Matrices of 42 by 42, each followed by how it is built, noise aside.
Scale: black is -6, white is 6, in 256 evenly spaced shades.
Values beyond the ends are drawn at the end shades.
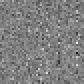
uneven columns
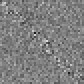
banded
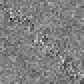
banded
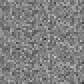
repeating rows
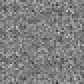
repeating rows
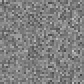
repeating rows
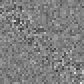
banded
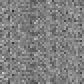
repeating rows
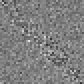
banded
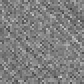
Toeplitz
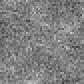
smooth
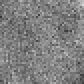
smooth
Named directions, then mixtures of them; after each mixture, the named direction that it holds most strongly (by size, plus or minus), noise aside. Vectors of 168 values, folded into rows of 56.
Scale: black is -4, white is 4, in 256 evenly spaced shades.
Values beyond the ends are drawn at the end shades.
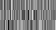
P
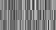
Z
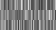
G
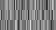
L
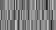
L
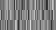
L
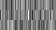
L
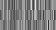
Z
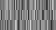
L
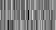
P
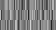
L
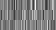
Z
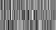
P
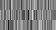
P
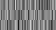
L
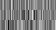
P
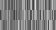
Z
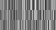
Z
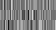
P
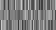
G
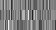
P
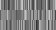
G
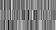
P
